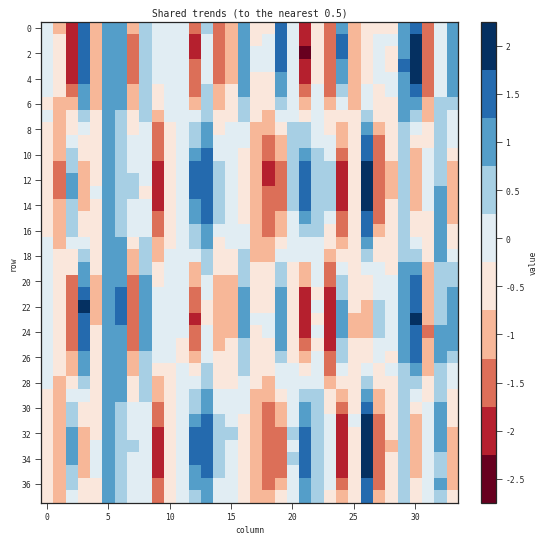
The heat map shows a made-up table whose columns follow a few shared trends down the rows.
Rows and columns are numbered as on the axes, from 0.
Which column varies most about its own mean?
21
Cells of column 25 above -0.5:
1
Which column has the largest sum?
5
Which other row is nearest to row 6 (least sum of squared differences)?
19
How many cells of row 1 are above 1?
4
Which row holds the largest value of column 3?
22
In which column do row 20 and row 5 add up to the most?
30
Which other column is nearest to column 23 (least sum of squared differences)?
7
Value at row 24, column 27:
0.5
